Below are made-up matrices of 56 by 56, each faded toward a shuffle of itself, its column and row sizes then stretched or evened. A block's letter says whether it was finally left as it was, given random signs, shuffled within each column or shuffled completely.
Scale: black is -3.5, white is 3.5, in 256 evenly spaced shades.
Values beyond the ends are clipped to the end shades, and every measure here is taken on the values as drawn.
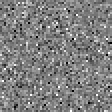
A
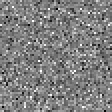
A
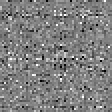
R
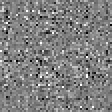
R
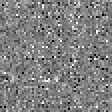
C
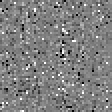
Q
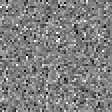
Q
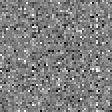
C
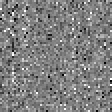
Q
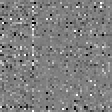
C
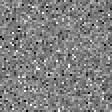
A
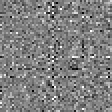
R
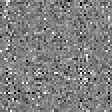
R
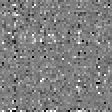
R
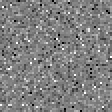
A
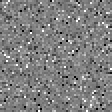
A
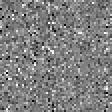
Q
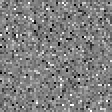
A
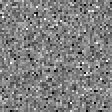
A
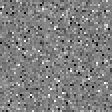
A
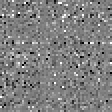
R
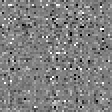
R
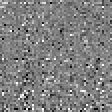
C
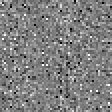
Q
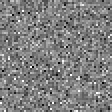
A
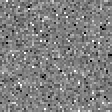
A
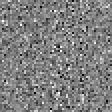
Q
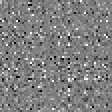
R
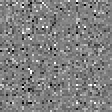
R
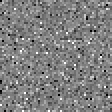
A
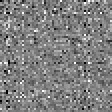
C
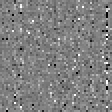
Q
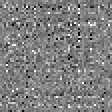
R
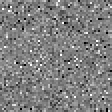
A
